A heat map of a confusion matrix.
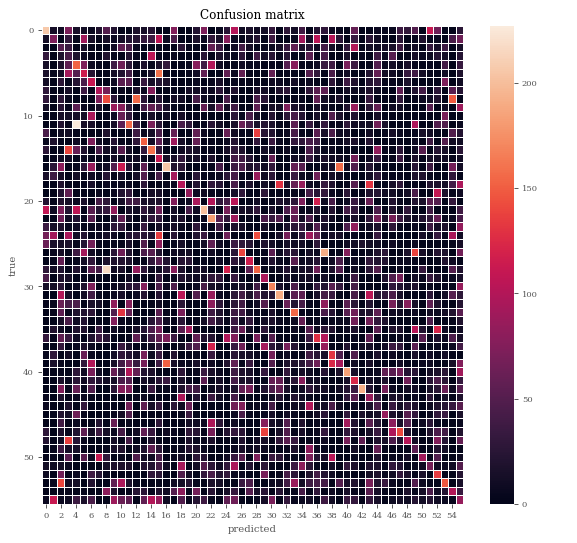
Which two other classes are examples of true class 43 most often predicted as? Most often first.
18, 41
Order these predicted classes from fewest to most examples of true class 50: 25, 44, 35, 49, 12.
49, 44, 25, 12, 35
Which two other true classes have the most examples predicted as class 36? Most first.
20, 1
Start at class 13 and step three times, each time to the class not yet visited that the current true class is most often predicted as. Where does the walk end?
8
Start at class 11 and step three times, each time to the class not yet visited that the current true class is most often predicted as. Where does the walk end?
25
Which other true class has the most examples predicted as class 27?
42
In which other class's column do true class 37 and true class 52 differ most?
22
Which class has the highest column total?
15
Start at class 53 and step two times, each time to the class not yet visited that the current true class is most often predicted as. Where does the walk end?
41
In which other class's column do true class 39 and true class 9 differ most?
16
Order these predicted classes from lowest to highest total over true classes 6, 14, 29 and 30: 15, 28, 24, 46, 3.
24, 28, 46, 15, 3
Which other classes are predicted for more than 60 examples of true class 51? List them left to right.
18, 25, 34
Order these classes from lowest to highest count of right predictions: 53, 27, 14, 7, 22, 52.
7, 27, 52, 53, 14, 22
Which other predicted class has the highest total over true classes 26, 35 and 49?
37
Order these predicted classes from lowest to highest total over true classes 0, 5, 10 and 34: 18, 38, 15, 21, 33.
18, 33, 38, 21, 15
